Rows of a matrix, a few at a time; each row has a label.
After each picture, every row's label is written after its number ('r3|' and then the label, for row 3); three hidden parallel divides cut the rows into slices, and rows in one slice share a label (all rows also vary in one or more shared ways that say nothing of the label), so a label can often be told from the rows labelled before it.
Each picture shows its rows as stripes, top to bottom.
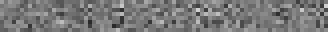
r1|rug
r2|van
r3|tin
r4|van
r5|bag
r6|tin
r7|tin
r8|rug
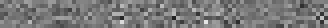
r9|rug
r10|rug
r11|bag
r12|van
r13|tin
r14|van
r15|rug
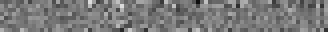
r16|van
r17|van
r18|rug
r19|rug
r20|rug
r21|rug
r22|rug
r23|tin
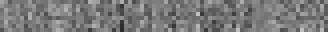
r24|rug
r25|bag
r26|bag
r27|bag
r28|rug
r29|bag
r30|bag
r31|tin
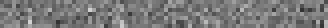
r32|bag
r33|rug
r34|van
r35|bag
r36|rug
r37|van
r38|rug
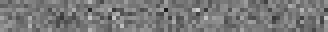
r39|rug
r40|rug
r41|tin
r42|rug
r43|van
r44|rug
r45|rug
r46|rug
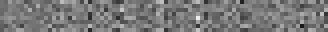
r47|tin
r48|rug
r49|rug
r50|tin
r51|tin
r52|bag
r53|van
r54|tin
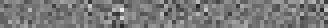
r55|tin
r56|van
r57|van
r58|tin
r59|rug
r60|bag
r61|bag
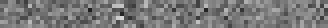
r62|rug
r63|van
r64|tin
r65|bag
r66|van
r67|bag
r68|bag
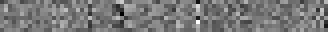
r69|van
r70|tin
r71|tin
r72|tin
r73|van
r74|tin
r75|tin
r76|bag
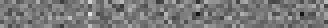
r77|van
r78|tin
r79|bag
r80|van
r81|rug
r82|bag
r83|rug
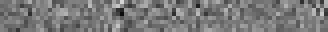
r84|van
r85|van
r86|tin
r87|tin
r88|bag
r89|rug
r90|rug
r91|rug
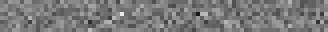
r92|rug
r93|rug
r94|rug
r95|van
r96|rug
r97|tin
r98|bag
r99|rug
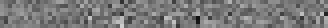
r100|bag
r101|rug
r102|bag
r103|tin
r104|van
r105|van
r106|rug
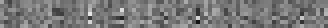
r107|rug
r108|rug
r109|van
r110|van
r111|tin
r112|van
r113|bag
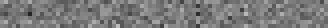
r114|rug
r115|rug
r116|bag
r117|rug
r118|bag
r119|bag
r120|rug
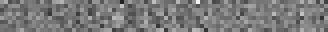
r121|tin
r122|rug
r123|bag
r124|bag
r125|van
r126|rug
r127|rug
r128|tin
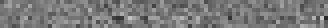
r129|bag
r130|rug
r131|rug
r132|rug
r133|tin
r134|bag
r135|bag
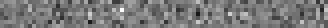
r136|tin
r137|rug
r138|van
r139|van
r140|van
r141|tin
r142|bag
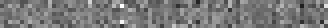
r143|van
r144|van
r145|bag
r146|rug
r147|rug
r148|van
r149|bag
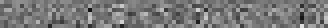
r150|bag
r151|van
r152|tin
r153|van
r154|van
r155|van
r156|tin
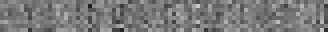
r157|rug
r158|tin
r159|bag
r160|bag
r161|bag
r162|tin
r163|rug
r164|tin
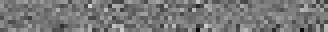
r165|tin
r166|van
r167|bag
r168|rug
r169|bag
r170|bag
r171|van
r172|van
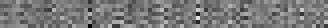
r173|bag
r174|rug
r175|tin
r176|van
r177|tin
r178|van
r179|tin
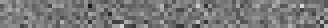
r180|bag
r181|tin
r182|rug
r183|rug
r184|rug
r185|tin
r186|van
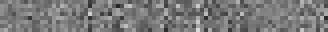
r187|bag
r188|tin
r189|rug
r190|van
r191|tin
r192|bag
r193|bag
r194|tin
